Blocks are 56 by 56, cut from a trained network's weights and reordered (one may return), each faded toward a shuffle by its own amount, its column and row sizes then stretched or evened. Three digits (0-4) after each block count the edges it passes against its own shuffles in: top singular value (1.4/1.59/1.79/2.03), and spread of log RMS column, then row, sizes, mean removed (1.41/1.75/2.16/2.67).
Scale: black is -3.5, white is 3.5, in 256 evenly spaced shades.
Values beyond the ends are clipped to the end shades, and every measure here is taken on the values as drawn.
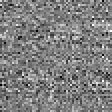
3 1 3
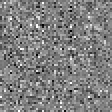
2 3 2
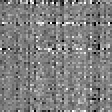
4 2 4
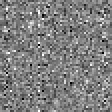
0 3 0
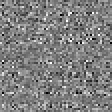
3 1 4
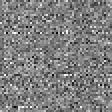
2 0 3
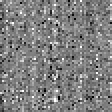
1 3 1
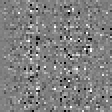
0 4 1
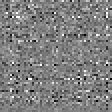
2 3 4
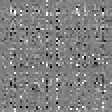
1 4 3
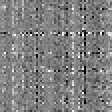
4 4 3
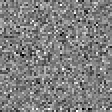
0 0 2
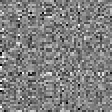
4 3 1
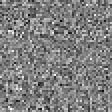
1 0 2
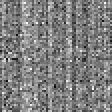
4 0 2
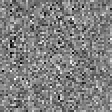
0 2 0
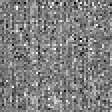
2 1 1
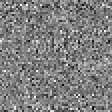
1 0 2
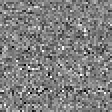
0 1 2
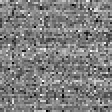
2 1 0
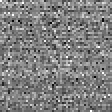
2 1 0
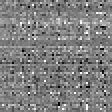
3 3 3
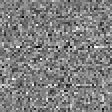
1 0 3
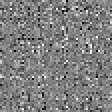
0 4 3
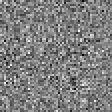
3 1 1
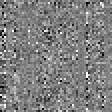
0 4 2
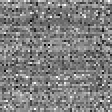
2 1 0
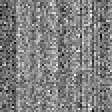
4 2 1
